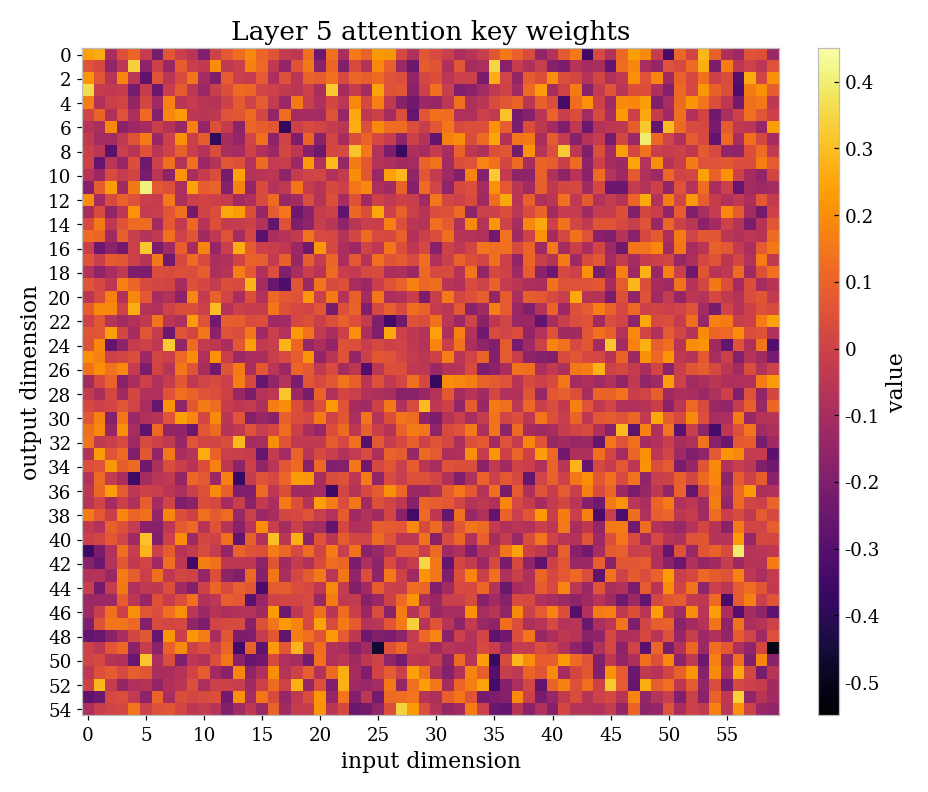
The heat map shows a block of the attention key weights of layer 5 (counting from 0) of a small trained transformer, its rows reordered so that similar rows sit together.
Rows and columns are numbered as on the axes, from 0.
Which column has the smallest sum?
6
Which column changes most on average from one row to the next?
47
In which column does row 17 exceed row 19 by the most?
17
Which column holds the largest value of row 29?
29
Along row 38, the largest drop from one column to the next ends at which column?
44
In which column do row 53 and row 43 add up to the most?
56
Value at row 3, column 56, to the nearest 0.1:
-0.3
